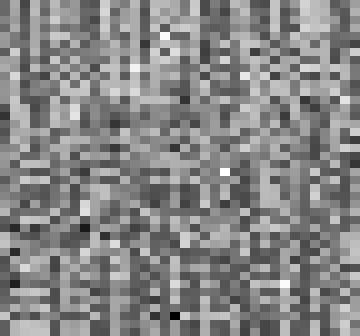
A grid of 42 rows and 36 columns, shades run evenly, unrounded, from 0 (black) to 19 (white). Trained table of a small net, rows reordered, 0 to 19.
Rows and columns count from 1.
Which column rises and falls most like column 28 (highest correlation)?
11
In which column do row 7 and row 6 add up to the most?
18
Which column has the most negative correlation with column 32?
22
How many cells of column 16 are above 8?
32
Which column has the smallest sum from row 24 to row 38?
31
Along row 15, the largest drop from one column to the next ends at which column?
9
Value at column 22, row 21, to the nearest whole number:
10
